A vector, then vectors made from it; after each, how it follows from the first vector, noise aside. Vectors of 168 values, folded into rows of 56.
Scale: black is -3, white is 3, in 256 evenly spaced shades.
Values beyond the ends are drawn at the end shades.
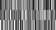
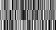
wrapped around.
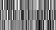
wrapped around.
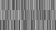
negated, shrunk.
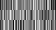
sign-scrambled.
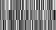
wrapped around.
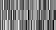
wrapped around.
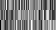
wrapped around.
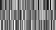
copied.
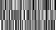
copied.
